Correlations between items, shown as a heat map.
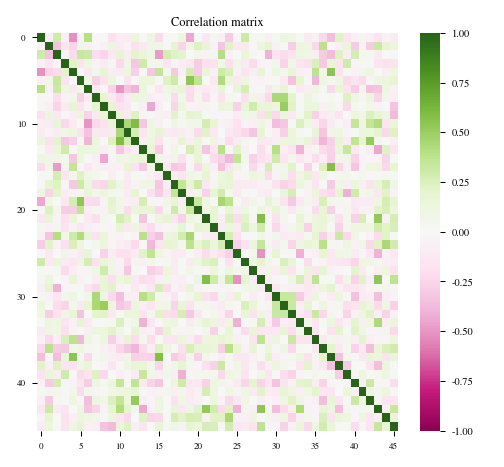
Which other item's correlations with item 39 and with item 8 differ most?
31
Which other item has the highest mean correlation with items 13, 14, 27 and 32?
30
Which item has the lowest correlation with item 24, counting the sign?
14
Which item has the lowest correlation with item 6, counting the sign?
10
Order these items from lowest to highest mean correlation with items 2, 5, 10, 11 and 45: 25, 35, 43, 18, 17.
25, 35, 18, 17, 43
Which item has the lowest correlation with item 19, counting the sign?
0
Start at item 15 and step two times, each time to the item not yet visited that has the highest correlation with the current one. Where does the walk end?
4
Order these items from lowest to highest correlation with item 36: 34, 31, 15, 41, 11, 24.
11, 41, 34, 31, 15, 24
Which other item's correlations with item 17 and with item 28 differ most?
21
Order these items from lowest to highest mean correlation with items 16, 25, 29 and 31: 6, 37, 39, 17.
17, 39, 37, 6
